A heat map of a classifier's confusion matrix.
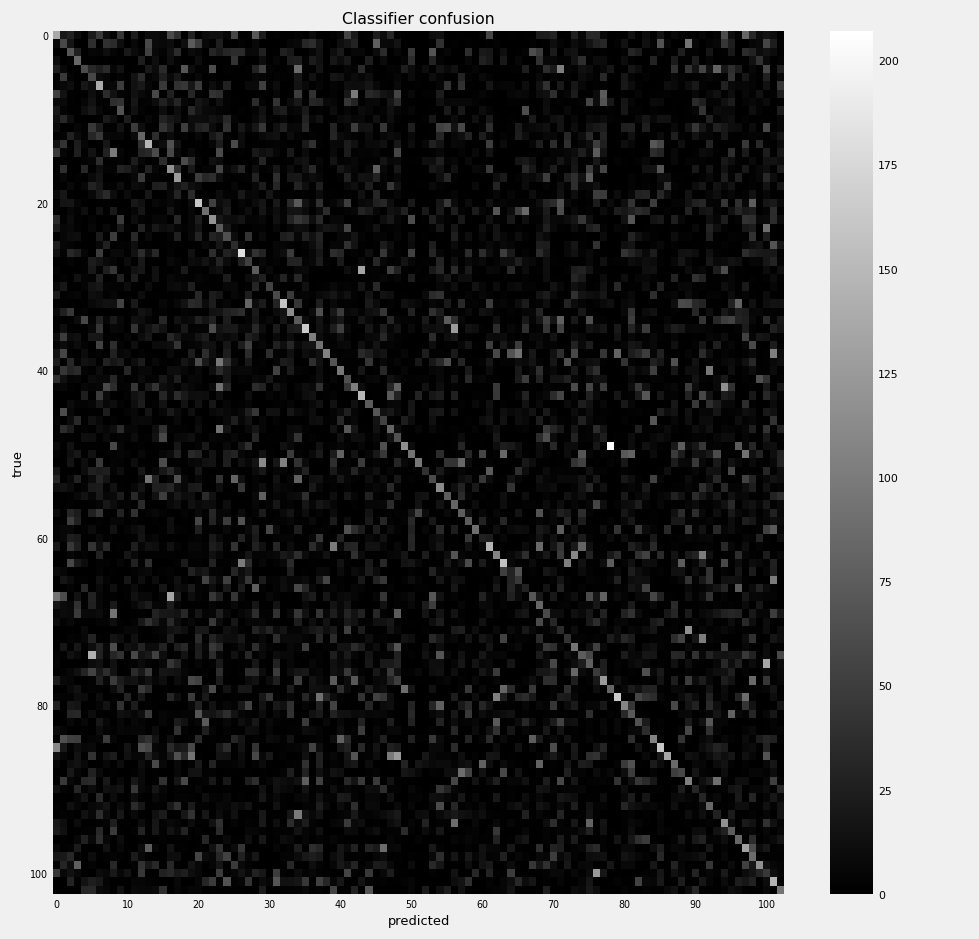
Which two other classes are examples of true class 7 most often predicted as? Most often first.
42, 77
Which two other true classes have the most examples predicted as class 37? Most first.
79, 33
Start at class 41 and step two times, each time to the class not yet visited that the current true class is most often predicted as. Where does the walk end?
3
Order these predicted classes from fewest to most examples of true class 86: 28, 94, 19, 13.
94, 13, 28, 19
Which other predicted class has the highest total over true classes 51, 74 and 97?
5
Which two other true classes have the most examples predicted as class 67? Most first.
84, 2
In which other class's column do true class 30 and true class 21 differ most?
66
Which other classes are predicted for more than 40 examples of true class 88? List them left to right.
57, 58, 63, 81, 87
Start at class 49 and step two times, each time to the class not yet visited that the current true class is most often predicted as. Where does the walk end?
63
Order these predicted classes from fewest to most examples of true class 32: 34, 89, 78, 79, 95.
79, 78, 95, 34, 89
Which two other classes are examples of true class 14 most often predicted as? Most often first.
8, 76
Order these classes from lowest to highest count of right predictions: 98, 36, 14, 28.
14, 28, 98, 36
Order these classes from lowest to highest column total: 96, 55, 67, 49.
49, 67, 55, 96
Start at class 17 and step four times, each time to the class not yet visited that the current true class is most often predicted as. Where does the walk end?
73
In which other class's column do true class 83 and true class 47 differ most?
23
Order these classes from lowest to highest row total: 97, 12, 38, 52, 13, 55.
52, 12, 55, 97, 13, 38
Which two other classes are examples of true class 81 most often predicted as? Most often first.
95, 20
